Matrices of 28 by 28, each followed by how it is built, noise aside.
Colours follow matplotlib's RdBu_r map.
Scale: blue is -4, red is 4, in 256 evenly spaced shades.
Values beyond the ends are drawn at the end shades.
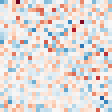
upper triangular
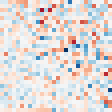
upper triangular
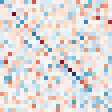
diagonal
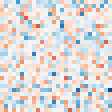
repeating columns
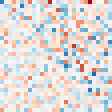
upper triangular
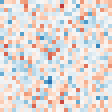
noise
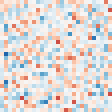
repeating rows
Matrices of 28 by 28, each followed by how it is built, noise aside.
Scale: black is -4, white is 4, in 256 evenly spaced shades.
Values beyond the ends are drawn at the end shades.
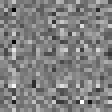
low rank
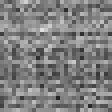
blocks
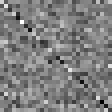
diagonal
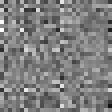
low rank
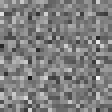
low rank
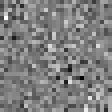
block diagonal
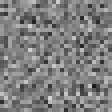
blocks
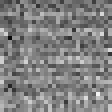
blocks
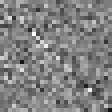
diagonal
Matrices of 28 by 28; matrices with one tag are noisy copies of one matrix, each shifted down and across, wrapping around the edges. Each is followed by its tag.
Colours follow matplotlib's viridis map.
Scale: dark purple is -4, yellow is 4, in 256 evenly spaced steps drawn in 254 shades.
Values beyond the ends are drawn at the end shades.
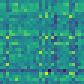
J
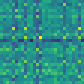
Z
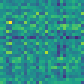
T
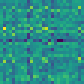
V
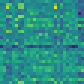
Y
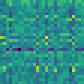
V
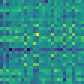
T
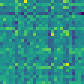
V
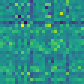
J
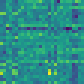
Y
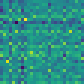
Z
